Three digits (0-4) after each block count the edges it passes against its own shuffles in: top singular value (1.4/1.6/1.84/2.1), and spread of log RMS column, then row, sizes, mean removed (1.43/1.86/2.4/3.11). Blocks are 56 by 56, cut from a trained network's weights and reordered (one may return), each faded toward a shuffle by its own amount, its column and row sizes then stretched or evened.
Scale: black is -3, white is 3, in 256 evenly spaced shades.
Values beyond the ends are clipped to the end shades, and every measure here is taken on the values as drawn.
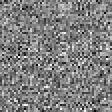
3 0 1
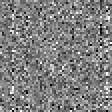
2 2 0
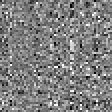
3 3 0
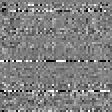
4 0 4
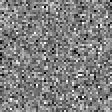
0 1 0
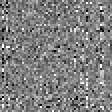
2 3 1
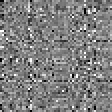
2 2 2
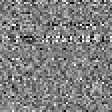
3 1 3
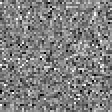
0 1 2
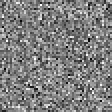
1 0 0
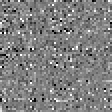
0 2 3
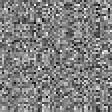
4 2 1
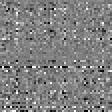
1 2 4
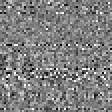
3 0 3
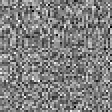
4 0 0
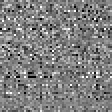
1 1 4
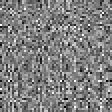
4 2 1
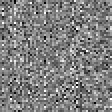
1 3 0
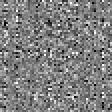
1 3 1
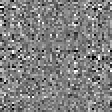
2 3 2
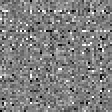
1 1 2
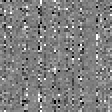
1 4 1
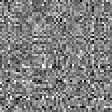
4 1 2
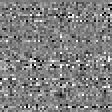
1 1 4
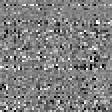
1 2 4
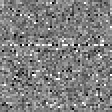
2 0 2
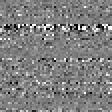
2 0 4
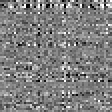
3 1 4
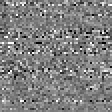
0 0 4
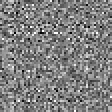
3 0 2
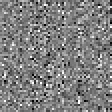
2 3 1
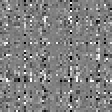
1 4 3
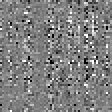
0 4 3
